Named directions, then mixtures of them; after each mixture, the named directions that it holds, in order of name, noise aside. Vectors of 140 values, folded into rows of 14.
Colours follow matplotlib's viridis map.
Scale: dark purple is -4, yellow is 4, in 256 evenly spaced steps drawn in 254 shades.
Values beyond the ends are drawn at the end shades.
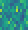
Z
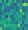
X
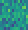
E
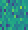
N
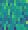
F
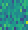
F, X, Z.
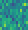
X, Z.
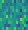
F, N, X.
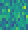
E.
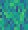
Z.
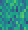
N, Z.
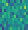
E, N.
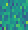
F, N, X.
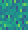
F, X.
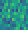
E, F, Z.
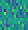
N.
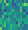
N, X.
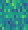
N, X, Z.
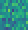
E, F, N.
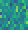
E, Z.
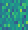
E, F, X.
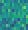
E.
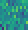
F, N, Z.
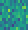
E.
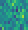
N, Z.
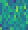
E, N, Z.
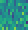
F.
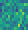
E, X, Z.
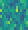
Z.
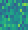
X.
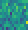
E, F, Z.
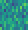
N, X, Z.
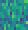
F.
